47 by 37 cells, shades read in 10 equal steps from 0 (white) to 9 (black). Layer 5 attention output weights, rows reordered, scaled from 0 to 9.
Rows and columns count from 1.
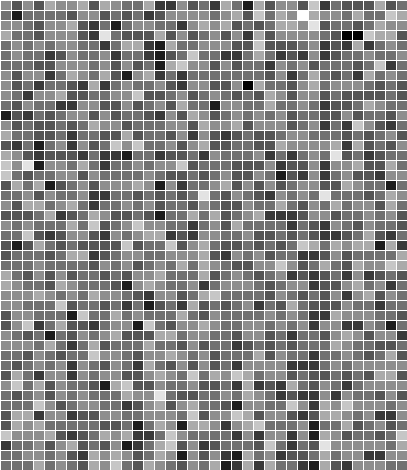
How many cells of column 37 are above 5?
13
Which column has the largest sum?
27
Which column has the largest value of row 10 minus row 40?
15
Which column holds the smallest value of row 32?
8
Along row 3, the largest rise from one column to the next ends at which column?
30
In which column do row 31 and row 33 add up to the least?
6
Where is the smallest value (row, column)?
2, 28
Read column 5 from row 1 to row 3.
3 5 4
